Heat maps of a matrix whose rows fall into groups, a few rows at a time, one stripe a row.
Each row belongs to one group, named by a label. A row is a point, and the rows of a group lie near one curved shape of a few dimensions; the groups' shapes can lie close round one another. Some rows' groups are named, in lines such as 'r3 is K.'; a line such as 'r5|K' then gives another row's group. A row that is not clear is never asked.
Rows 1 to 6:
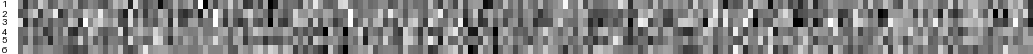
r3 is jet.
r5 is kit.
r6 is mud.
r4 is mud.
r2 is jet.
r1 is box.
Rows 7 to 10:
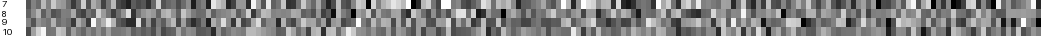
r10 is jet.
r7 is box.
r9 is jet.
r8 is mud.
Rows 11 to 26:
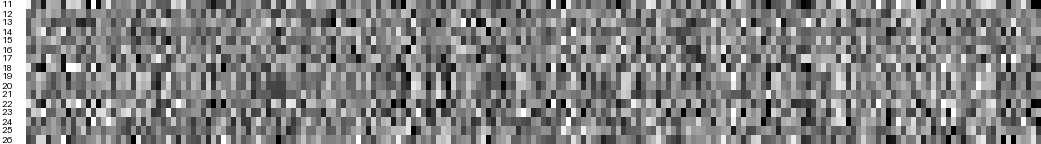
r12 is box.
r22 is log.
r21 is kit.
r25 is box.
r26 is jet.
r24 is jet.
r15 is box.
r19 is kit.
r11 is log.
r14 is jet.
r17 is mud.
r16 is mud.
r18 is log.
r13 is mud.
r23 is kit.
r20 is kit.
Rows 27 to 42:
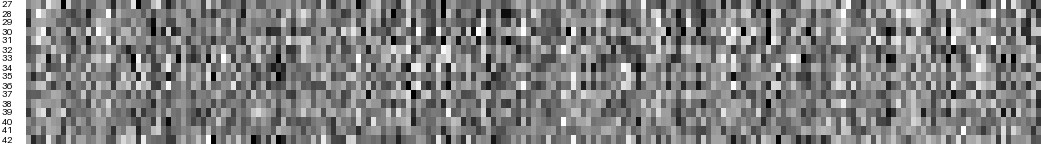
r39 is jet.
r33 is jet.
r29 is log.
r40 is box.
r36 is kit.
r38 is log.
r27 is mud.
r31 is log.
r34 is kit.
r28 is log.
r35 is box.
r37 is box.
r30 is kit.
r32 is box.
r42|box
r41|mud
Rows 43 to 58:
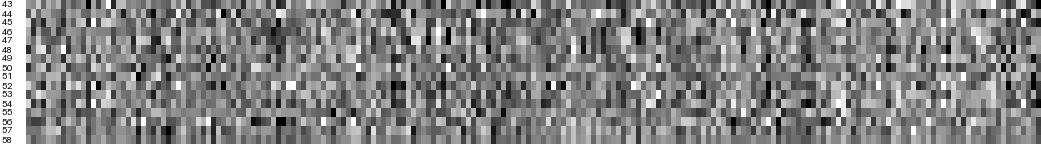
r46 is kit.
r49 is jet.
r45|jet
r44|log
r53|log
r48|jet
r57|box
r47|kit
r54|jet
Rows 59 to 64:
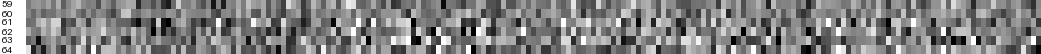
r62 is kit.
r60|mud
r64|jet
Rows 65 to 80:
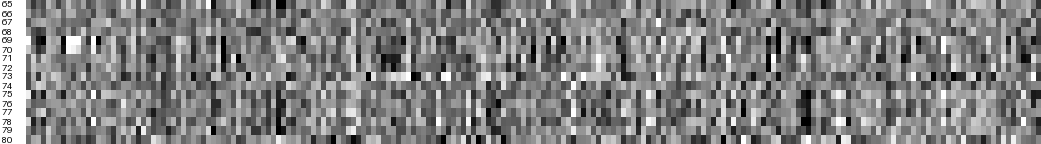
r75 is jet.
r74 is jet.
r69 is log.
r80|mud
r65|box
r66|mud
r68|box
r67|log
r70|log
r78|jet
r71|log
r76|mud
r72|log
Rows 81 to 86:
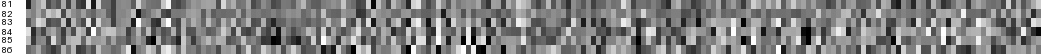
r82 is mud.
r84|jet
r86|mud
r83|kit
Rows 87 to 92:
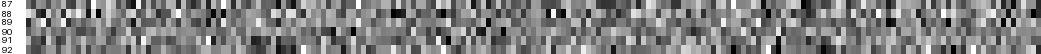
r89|jet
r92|box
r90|mud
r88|log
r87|jet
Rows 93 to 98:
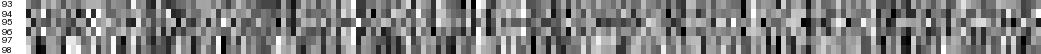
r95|jet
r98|log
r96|kit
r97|log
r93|kit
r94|kit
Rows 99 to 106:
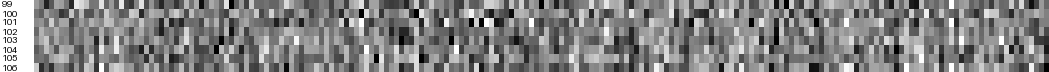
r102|log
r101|kit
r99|log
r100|mud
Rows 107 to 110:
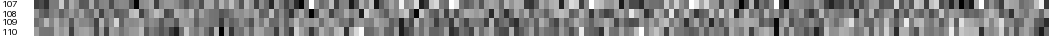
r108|mud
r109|log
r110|jet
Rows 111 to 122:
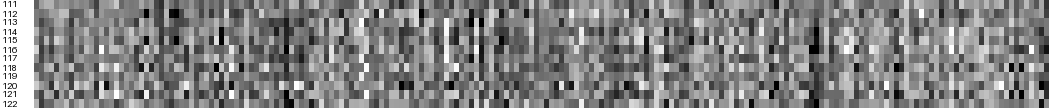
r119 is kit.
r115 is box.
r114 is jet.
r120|log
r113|kit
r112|box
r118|jet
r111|log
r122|mud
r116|jet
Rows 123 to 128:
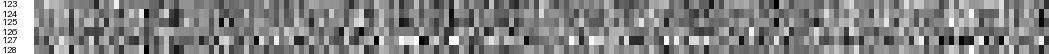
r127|box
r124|mud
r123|log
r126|mud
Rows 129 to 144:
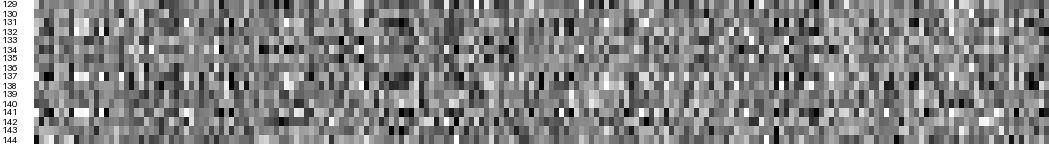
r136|mud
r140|box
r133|mud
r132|log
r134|box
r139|box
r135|mud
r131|log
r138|log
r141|log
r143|log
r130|mud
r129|jet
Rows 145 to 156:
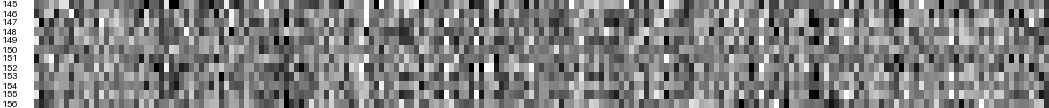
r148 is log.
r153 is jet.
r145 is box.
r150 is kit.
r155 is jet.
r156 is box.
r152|kit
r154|box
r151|jet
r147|jet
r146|jet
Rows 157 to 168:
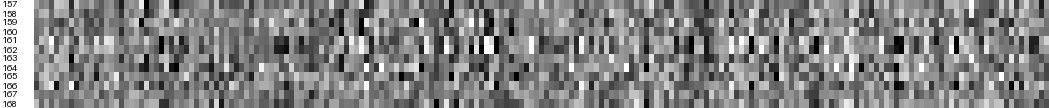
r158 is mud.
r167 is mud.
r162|kit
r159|mud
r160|mud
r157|mud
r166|jet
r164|box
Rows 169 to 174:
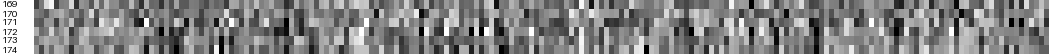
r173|jet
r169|jet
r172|kit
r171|jet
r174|box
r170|box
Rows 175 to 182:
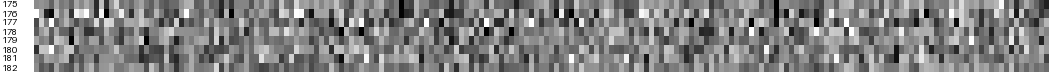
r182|box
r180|jet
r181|box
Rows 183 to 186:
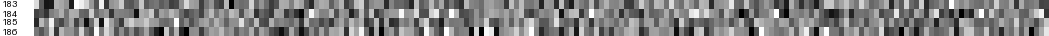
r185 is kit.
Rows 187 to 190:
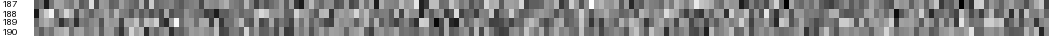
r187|box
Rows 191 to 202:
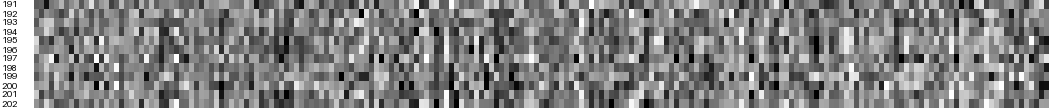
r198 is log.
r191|box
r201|jet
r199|mud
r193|jet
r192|mud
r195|jet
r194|kit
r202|kit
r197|kit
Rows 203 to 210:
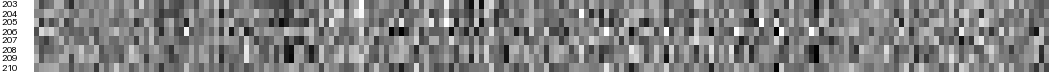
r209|mud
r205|kit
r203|kit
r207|box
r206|log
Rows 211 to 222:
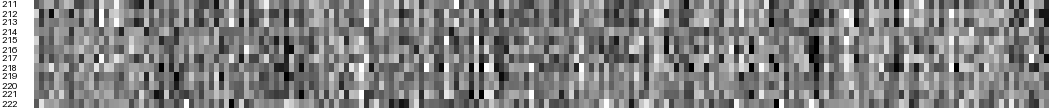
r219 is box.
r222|log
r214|mud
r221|kit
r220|box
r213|jet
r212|jet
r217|jet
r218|kit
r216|mud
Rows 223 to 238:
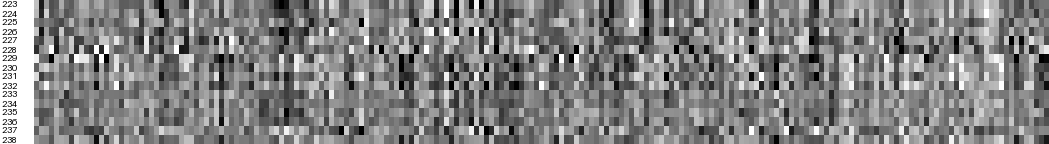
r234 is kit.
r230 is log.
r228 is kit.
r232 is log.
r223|kit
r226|kit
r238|log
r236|kit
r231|jet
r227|jet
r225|mud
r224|kit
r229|log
